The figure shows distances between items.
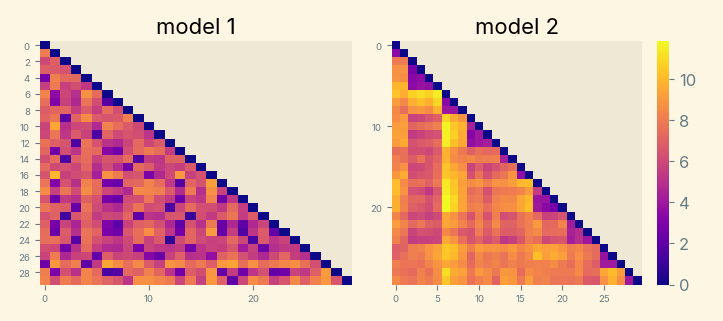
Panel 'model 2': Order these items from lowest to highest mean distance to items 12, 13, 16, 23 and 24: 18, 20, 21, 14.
21, 14, 18, 20
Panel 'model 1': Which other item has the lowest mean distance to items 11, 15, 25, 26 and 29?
5
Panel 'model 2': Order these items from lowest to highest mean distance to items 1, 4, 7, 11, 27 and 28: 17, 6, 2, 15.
2, 15, 17, 6
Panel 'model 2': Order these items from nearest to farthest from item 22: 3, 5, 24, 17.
24, 5, 3, 17
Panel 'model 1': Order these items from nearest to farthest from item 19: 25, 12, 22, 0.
22, 25, 12, 0
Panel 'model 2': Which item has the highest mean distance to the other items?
6
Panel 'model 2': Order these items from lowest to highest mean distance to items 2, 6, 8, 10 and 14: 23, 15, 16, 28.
23, 15, 16, 28
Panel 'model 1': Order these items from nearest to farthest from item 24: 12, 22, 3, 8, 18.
12, 3, 22, 8, 18
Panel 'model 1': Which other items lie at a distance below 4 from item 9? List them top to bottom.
2, 14, 21, 25
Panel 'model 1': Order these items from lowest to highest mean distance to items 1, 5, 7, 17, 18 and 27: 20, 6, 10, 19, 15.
19, 6, 15, 20, 10
